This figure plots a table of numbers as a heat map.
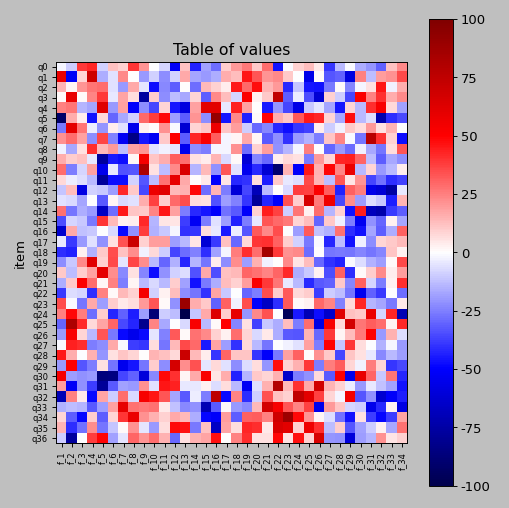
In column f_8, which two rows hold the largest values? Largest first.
q17, q34
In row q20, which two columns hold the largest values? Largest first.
f_5, f_23
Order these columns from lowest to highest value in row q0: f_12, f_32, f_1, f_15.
f_12, f_32, f_15, f_1
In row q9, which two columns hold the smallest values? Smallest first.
f_5, f_19
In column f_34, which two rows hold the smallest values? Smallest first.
q24, q33
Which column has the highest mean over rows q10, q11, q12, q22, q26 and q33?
f_25
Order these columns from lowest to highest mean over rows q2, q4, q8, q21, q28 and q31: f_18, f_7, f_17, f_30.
f_7, f_30, f_17, f_18
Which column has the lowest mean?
f_32
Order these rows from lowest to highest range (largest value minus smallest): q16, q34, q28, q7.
q16, q28, q34, q7
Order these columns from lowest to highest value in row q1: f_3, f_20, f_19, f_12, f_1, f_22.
f_12, f_3, f_22, f_20, f_19, f_1
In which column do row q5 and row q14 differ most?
f_16
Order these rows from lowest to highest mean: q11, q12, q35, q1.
q11, q12, q1, q35
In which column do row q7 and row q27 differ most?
f_15
